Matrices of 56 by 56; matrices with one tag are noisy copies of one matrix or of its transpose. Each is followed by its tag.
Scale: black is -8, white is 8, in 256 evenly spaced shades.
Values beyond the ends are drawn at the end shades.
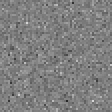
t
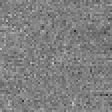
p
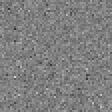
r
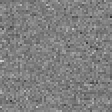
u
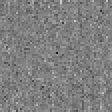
u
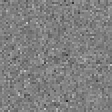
t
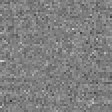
u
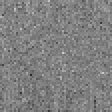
p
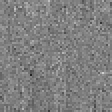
p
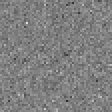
t
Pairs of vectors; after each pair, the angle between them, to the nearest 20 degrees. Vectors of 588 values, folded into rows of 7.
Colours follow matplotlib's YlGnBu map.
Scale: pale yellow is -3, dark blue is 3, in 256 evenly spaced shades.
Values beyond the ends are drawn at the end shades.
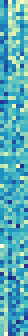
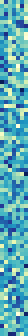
60 degrees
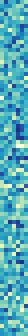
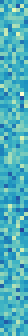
100 degrees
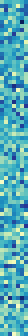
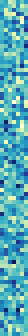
120 degrees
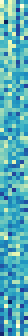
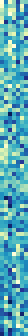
40 degrees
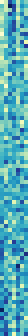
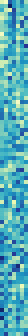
40 degrees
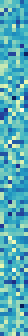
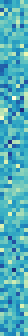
160 degrees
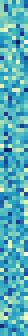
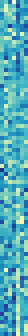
120 degrees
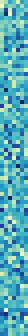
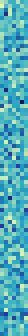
20 degrees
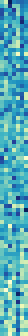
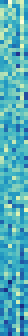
160 degrees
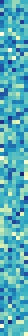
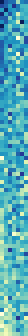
60 degrees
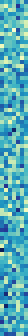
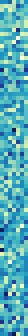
40 degrees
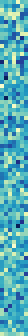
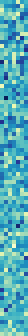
20 degrees
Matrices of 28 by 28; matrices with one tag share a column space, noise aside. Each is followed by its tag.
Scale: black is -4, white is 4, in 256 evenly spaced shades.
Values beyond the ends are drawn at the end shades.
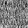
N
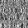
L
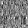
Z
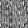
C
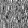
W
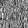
L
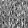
C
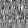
W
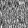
N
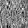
N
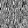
N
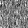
Z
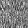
N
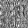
C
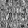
L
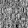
L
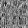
Z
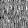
W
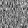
N
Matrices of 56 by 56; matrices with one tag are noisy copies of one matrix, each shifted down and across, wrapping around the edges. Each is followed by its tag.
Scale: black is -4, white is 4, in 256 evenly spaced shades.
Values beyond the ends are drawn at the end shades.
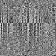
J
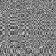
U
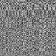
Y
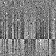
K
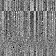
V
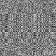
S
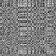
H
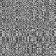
Y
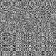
S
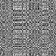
H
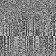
J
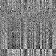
K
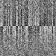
K
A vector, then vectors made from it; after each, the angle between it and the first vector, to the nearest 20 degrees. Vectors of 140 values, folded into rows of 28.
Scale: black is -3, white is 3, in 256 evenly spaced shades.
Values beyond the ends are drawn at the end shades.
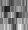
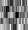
40 degrees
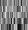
120 degrees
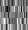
60 degrees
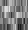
160 degrees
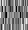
80 degrees
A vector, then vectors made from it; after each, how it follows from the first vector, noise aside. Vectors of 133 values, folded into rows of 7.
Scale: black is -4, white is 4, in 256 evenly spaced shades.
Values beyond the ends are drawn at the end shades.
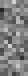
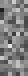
copied.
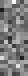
copied.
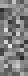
copied.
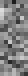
negated.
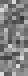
sign-scrambled.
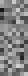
copied.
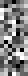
negated, scaled up.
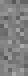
reversed, shrunk.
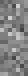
wrapped around, partly zeroed.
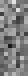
sign-scrambled.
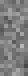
reversed, shrunk.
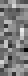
wrapped around, negated.
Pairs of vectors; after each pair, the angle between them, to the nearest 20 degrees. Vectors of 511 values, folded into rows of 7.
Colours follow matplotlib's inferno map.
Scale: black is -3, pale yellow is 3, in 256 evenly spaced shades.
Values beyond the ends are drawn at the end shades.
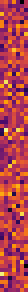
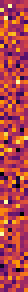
100 degrees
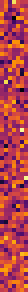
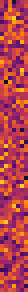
160 degrees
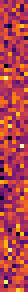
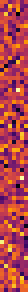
80 degrees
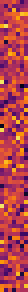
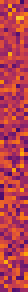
60 degrees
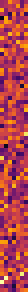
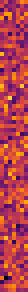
140 degrees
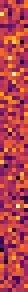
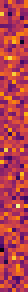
20 degrees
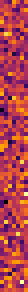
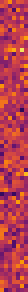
100 degrees
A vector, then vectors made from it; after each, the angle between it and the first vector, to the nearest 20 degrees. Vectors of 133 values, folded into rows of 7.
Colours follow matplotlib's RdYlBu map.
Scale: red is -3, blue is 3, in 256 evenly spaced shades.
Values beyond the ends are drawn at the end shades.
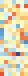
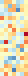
100 degrees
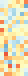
120 degrees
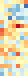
140 degrees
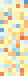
40 degrees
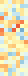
120 degrees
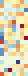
60 degrees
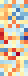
140 degrees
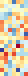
80 degrees
